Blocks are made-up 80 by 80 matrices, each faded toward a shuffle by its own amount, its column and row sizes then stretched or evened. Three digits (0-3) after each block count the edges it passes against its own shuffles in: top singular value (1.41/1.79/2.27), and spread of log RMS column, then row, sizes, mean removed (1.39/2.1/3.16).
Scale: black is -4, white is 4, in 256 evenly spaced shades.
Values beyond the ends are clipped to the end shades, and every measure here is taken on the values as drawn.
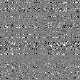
1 2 3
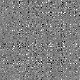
2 2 2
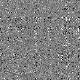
0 2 2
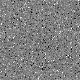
0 1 0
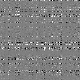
1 2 3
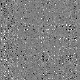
0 2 1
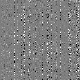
0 3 1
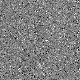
0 1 0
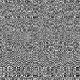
3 0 3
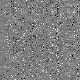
2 2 0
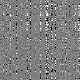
3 3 2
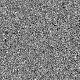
0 1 0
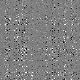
1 2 2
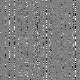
3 3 0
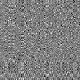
3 1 0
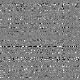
2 1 3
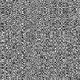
3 2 0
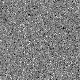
0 0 0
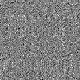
2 0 0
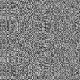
3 2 0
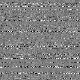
0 0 3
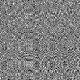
3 0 1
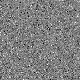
1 0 0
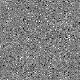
2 1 1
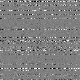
2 1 3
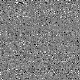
1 1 2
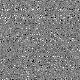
0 0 2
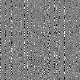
1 3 1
